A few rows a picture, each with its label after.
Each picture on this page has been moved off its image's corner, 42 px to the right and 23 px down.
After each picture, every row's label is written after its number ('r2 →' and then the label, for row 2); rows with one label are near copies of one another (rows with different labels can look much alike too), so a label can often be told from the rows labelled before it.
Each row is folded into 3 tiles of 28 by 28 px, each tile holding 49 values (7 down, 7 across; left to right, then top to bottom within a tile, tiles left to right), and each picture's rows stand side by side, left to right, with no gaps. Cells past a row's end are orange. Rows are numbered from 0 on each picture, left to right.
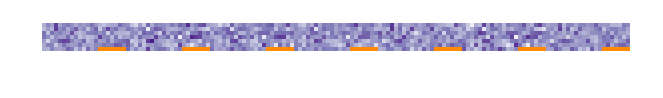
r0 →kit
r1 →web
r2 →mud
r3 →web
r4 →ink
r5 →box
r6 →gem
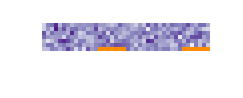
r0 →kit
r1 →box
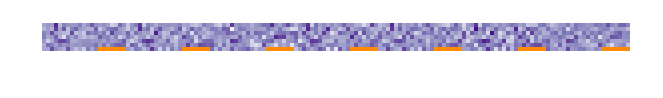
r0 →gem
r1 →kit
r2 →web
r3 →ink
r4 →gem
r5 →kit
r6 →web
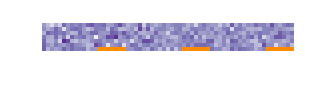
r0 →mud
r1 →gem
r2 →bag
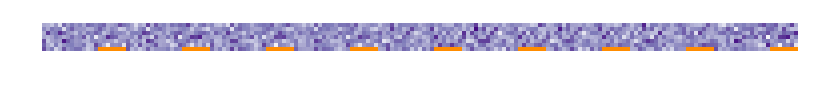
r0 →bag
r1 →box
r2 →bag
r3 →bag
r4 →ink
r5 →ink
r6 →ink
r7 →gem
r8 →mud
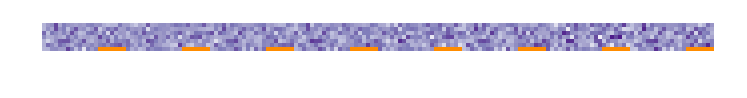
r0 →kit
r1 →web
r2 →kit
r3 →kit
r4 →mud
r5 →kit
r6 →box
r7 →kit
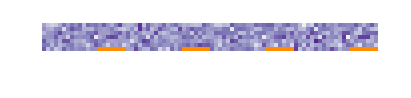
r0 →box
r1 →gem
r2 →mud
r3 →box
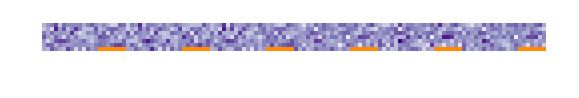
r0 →gem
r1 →kit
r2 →gem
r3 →box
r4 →web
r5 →box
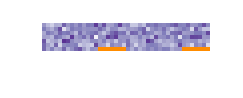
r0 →web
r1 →mud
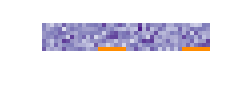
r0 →web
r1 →gem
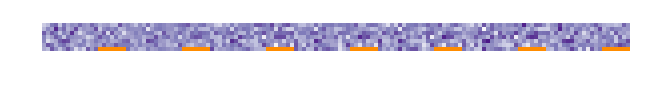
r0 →ink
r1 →web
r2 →mud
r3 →bag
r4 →bag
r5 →web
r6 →kit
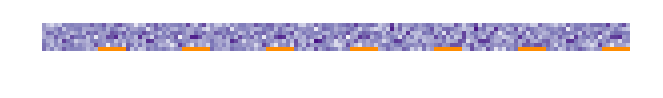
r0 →mud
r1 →box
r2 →mud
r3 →web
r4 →gem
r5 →ink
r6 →web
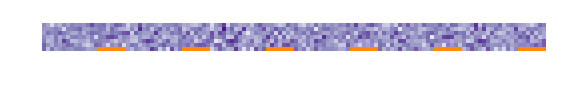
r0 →mud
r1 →kit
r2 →ink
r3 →web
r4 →box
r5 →gem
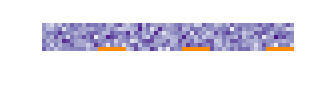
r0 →box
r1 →ink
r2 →bag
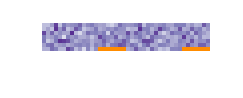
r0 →gem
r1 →ink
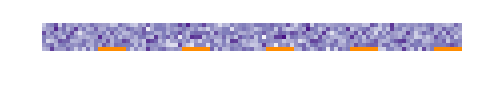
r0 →ink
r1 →web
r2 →mud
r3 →ink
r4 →kit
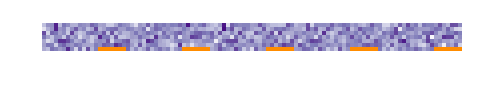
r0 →kit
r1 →web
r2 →gem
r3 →gem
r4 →box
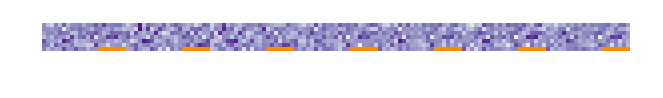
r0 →web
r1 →gem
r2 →kit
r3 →bag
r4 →box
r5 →box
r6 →box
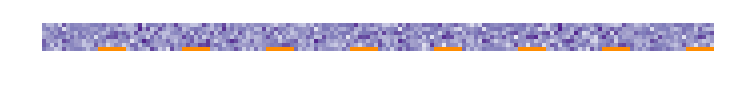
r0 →web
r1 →gem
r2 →kit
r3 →web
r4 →bag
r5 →mud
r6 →kit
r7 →mud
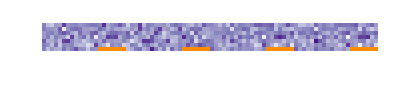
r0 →web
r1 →kit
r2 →mud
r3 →mud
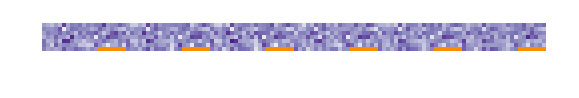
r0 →web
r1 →bag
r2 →bag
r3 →box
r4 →bag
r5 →bag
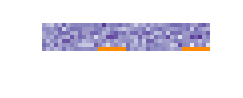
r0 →web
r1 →mud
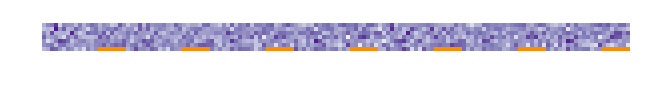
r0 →gem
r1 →gem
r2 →bag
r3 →mud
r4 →kit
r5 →mud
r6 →web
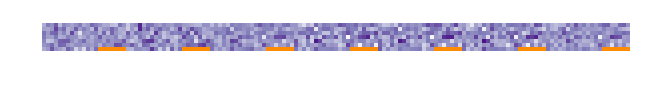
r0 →ink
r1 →kit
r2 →mud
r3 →mud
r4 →mud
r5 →box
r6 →box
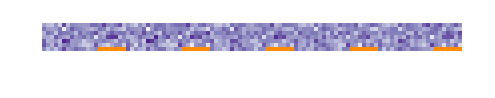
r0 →web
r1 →web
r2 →bag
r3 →bag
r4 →mud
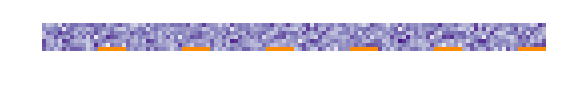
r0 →bag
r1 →bag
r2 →web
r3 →gem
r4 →web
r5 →gem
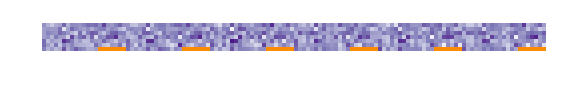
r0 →web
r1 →web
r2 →web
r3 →bag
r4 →mud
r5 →mud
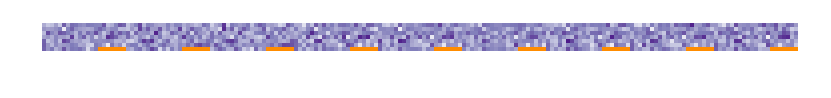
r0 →bag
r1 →kit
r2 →gem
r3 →box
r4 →web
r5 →mud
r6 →bag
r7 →web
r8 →mud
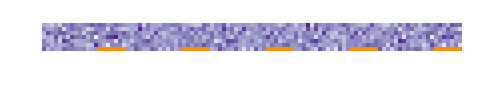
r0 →mud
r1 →gem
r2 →ink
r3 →gem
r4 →box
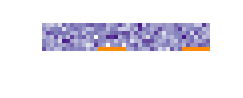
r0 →mud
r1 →ink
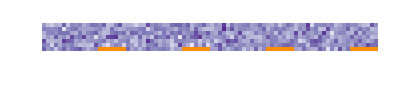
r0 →web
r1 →mud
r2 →gem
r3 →ink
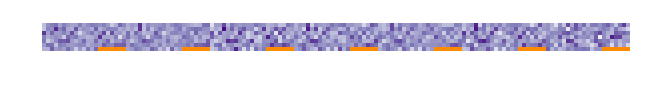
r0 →ink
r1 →gem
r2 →kit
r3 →gem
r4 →gem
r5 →ink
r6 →box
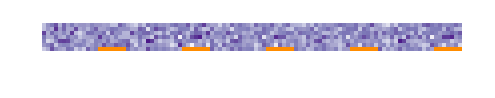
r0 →ink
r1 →mud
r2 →box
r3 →mud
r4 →mud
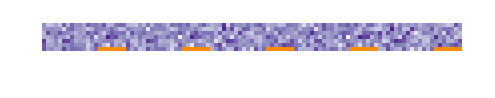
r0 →bag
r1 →bag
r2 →gem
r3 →box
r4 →ink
